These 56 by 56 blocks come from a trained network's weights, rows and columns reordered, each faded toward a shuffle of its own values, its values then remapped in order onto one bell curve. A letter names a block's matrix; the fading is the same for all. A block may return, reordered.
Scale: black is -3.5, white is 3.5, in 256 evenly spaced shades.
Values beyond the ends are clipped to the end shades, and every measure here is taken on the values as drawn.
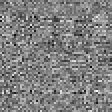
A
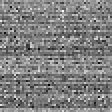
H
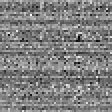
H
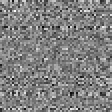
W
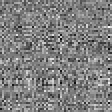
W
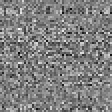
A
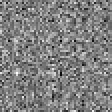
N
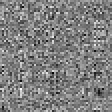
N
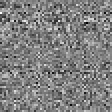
A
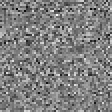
A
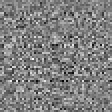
W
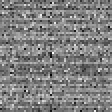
H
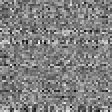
W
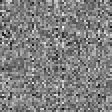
N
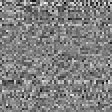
W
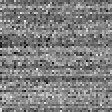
H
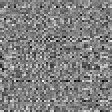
W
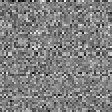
W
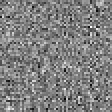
N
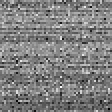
H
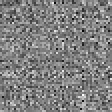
W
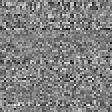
W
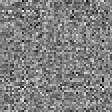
N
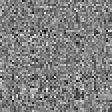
N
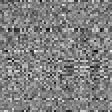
W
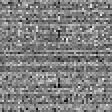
H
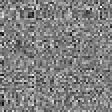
W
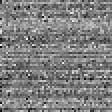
H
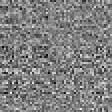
A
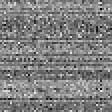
H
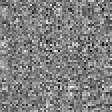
N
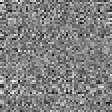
A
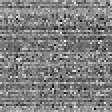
H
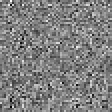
N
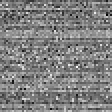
H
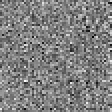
N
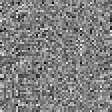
N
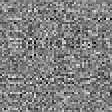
A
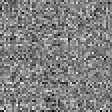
A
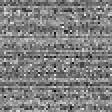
H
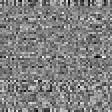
W
